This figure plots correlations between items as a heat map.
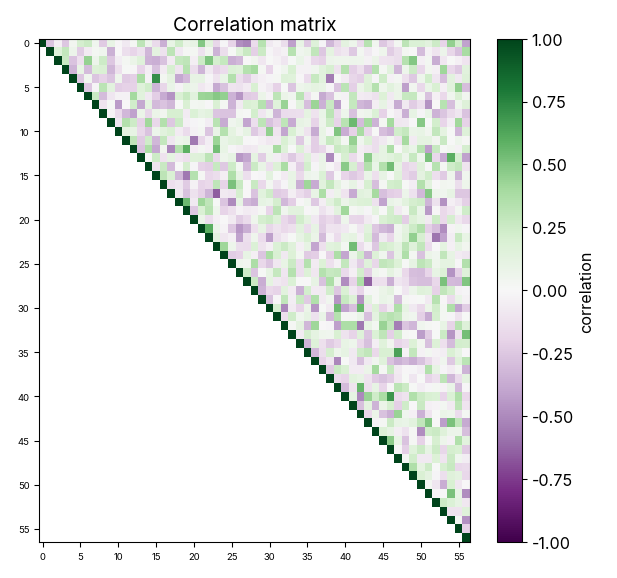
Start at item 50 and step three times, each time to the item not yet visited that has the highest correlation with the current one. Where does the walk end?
23
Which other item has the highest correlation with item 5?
55
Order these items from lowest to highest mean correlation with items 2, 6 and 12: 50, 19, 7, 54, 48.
54, 50, 7, 48, 19
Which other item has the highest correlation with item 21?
22
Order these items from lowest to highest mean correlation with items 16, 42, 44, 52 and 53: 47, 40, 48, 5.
40, 48, 5, 47
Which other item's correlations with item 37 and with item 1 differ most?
56
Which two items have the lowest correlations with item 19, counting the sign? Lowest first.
15, 51
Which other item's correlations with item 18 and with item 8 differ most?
12
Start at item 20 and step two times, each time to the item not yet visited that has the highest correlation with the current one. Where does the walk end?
4
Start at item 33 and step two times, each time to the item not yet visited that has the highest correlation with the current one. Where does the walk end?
27
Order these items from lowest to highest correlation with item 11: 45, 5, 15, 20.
20, 15, 5, 45
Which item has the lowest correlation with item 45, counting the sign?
18
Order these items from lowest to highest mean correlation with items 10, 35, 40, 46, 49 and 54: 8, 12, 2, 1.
1, 8, 2, 12
